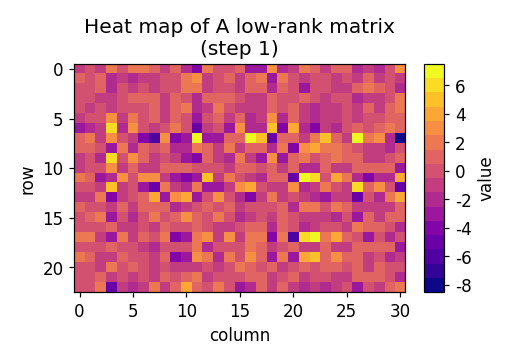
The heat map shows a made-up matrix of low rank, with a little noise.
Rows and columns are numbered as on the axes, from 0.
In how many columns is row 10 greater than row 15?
11
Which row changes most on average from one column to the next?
7
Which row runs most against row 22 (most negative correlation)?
20
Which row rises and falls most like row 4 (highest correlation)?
13
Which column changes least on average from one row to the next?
1
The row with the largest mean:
17
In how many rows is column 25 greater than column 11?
10
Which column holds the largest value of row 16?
26
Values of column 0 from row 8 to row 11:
1 -1 -1 2
